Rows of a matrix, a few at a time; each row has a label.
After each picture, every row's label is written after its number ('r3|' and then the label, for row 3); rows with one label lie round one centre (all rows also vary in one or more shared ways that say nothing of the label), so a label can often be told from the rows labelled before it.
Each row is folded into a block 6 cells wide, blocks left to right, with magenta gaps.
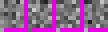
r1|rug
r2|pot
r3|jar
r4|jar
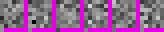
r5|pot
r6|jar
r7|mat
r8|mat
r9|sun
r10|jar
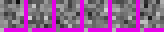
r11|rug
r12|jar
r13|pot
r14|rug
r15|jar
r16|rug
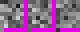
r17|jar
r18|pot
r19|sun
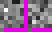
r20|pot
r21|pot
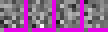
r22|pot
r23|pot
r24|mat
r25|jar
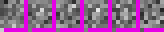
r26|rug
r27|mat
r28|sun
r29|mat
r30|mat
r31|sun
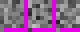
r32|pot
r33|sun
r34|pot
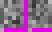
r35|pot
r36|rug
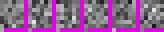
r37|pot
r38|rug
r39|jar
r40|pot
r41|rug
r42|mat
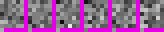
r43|rug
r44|pot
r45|jar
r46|jar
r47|pot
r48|jar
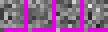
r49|sun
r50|sun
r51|jar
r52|mat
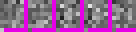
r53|rug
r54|sun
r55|mat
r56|mat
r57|jar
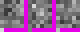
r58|rug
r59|mat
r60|jar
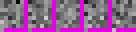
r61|rug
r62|jar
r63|mat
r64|jar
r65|rug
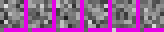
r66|mat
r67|sun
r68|sun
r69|mat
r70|rug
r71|pot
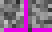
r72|rug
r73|mat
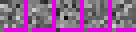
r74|jar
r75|pot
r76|sun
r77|sun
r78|sun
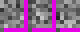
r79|sun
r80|mat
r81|sun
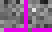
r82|rug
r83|pot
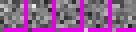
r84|pot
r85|mat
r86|sun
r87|rug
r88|jar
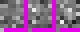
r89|jar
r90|pot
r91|mat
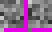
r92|jar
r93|sun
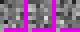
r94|jar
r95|jar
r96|rug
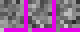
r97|rug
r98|pot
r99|mat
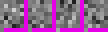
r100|mat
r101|pot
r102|rug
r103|jar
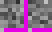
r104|rug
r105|jar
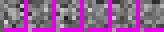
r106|mat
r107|jar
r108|jar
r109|pot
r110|jar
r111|pot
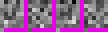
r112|rug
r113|pot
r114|rug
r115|pot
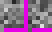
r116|pot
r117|pot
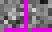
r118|mat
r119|pot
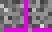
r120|pot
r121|pot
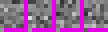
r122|pot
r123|jar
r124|rug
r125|sun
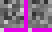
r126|rug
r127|rug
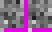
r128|rug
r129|rug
